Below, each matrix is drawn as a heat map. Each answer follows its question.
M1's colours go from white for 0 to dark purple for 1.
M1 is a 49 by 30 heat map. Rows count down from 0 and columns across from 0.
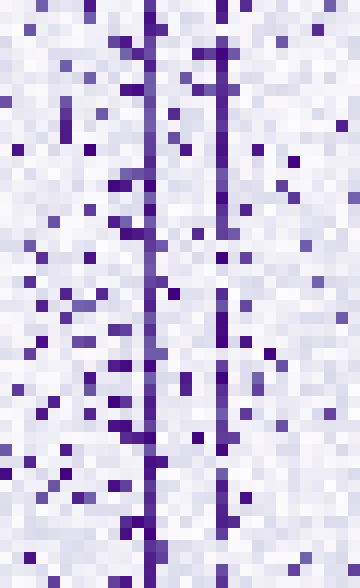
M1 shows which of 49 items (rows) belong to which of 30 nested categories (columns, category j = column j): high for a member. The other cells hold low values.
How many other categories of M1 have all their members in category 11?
3
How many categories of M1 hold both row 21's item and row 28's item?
5
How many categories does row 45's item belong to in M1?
2
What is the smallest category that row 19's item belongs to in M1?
16
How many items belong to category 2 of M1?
6
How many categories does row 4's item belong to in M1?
7
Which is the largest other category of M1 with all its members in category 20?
3
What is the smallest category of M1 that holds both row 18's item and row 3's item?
9
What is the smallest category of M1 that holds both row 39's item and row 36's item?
18
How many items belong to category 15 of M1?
4
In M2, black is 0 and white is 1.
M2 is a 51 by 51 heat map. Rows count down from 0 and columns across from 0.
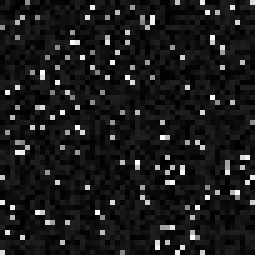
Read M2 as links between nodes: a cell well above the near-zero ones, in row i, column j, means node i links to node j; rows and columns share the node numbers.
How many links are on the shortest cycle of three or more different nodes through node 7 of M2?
3
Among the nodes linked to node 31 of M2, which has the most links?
node 33
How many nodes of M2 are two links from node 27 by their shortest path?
8
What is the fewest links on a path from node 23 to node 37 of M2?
3
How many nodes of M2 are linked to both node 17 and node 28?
2
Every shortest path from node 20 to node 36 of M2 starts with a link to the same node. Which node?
node 18
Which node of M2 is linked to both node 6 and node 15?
node 25
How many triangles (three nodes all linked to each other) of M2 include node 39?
0
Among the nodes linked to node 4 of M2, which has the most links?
node 3
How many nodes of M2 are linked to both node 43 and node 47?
1
